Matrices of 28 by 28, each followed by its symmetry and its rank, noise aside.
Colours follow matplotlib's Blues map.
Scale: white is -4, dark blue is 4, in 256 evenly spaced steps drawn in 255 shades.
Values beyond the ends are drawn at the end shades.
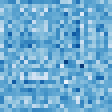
antisymmetric, rank four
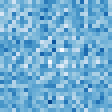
symmetric, rank five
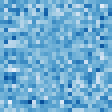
no symmetry, rank six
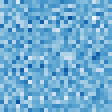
no symmetry, rank five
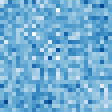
symmetric, rank five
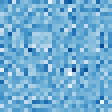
no symmetry, rank four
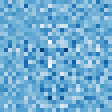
antisymmetric, rank four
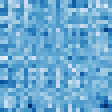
no symmetry, rank four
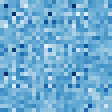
symmetric, rank five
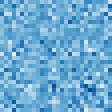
no symmetry, rank five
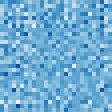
antisymmetric, rank six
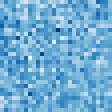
antisymmetric, rank six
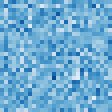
no symmetry, rank six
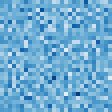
no symmetry, rank six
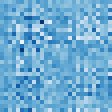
antisymmetric, rank four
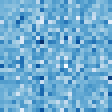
symmetric, rank four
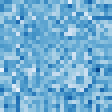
symmetric, rank five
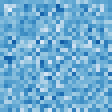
symmetric, rank four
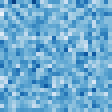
antisymmetric, rank six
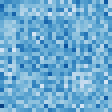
symmetric, rank five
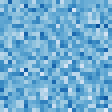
no symmetry, rank six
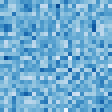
symmetric, rank four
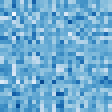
no symmetry, rank five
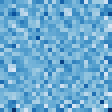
symmetric, rank five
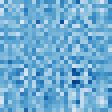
no symmetry, rank four
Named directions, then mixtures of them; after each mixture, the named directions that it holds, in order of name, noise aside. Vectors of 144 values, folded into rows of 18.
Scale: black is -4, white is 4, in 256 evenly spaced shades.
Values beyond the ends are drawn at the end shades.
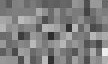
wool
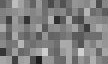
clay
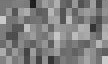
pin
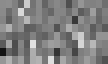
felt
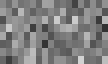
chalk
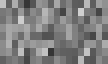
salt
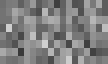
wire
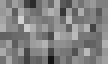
pin, salt, wool.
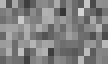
salt.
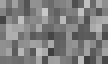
pin, salt.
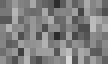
clay, pin, wire.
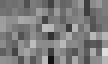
wool.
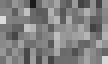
pin.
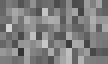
wire.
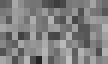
clay, wire, wool.
